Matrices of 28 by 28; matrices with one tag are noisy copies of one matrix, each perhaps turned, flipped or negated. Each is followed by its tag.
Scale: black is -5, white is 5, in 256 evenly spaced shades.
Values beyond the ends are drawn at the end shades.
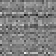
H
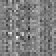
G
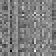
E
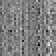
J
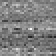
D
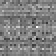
G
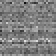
H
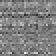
H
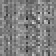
G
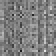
E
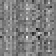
G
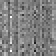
E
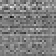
J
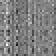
J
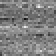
D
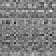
E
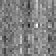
D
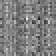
G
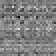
G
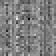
G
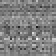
G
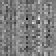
G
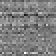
H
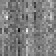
D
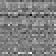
H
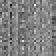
E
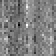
D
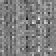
G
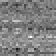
D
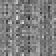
G
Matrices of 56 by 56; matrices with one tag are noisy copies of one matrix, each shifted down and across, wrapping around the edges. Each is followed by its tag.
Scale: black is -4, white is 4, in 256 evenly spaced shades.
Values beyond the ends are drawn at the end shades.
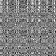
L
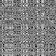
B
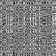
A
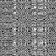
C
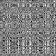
L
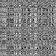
B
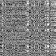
C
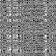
C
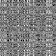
A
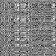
C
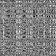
A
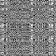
C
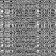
C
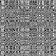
B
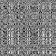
L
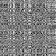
B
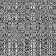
L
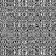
L
